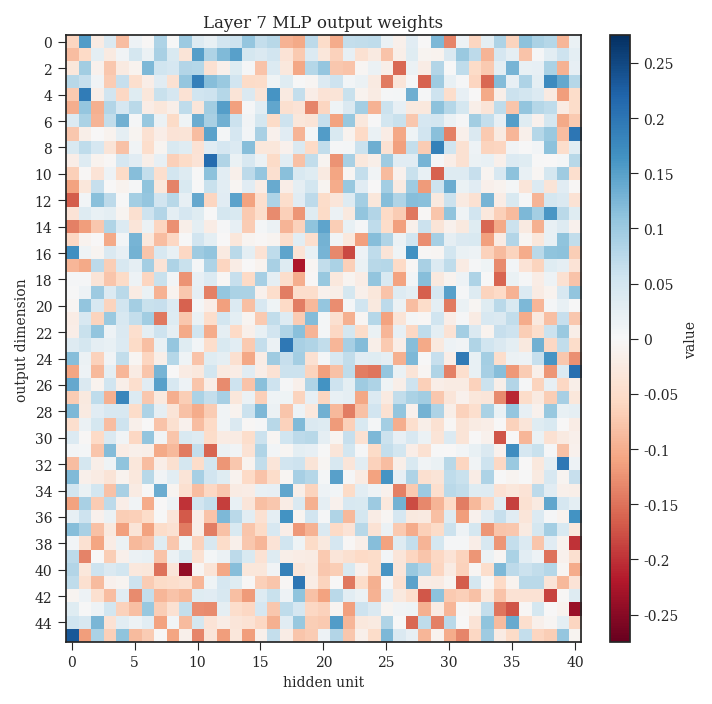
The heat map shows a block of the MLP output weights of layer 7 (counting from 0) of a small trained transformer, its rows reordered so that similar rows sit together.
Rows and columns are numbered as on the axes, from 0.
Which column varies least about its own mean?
32
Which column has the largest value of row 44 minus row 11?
21
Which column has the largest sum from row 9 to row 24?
39
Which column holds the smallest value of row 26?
12
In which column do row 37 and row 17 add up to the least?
18
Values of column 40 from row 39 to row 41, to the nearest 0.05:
-0.05 -0.1 -0.05
